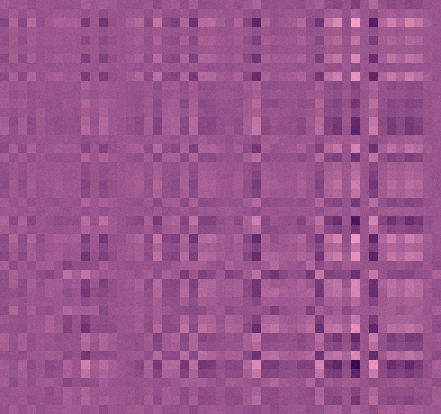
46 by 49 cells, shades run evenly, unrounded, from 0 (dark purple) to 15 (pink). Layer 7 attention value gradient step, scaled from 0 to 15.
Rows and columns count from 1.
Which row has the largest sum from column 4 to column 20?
31
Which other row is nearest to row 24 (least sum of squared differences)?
2
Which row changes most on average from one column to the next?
3
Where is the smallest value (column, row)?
40, 41
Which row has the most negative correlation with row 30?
35
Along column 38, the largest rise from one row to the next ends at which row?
27
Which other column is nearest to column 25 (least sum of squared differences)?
15
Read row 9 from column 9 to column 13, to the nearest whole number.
8 5 8 5 7
